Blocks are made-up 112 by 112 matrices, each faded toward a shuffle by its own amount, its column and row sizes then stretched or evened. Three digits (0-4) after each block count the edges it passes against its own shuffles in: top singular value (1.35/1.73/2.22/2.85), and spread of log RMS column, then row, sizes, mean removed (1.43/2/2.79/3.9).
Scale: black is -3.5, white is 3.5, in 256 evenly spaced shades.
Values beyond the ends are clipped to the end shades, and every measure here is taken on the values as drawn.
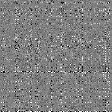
3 3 3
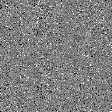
1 2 1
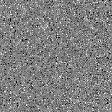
2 1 0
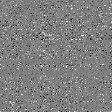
1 2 3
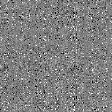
1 3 2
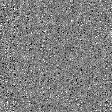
0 2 0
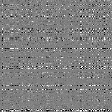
4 2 4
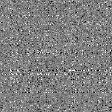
2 2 3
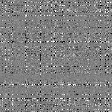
2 3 4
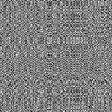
4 2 0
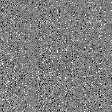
0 3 1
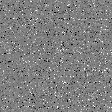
0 0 2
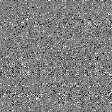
2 1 3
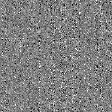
1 3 0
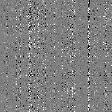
1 4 2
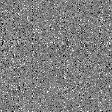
1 2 1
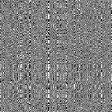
4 4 0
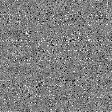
1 1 2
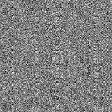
3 2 0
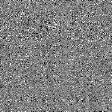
0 2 3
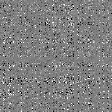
1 3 3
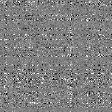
1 3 4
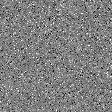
0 0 0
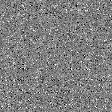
0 0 2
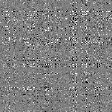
2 3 3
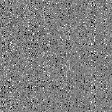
2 3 2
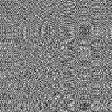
4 0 0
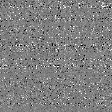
0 1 3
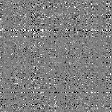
3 3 3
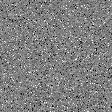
0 0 0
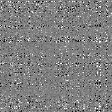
0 3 3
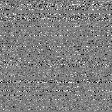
0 0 4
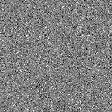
2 1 0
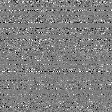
1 0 4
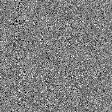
0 2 1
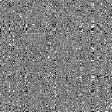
3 3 2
